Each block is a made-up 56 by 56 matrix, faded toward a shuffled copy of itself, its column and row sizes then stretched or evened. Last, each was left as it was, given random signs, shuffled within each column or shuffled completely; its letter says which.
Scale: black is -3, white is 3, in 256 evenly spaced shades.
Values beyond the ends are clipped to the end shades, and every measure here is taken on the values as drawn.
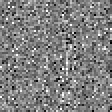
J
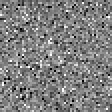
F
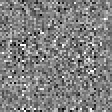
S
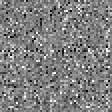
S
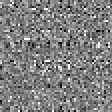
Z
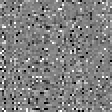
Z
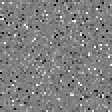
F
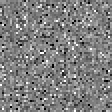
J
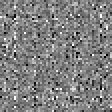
S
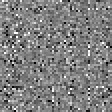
S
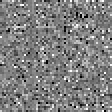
S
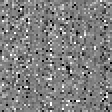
J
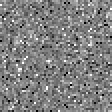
F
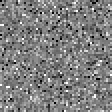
F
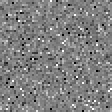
F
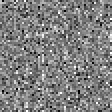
J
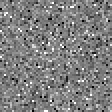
F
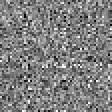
Z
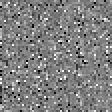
J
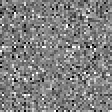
S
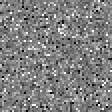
F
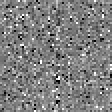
J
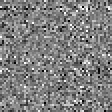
S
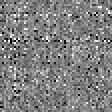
Z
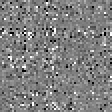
S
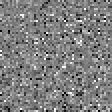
Z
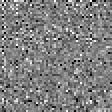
Z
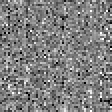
J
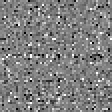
S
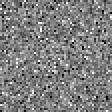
F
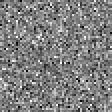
F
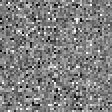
S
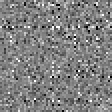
S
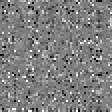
Z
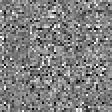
Z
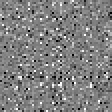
Z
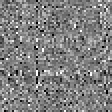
Z
